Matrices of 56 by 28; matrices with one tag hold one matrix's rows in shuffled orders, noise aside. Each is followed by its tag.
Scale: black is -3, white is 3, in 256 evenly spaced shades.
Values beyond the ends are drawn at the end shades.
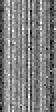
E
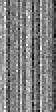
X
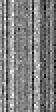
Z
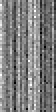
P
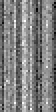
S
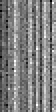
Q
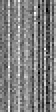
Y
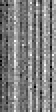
Q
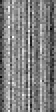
E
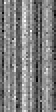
S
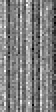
X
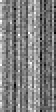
P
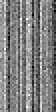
X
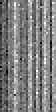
Q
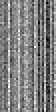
Y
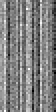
X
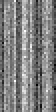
S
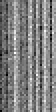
Q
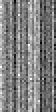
P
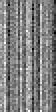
X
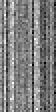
Z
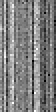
Z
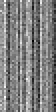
X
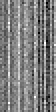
Y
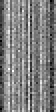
E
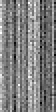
P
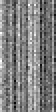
P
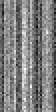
S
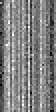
E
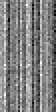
X
